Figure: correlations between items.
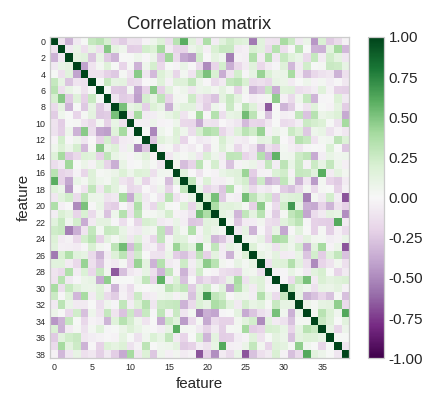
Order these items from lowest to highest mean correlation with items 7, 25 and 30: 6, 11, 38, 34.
38, 34, 11, 6
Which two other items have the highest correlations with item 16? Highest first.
35, 25
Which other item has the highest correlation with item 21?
19
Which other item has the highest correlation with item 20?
31
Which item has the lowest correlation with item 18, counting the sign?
2
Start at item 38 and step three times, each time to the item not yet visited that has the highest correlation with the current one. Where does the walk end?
14
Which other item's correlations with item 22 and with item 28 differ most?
37
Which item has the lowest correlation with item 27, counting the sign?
34
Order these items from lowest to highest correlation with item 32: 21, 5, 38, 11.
38, 5, 11, 21
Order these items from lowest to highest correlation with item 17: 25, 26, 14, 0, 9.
26, 9, 14, 25, 0
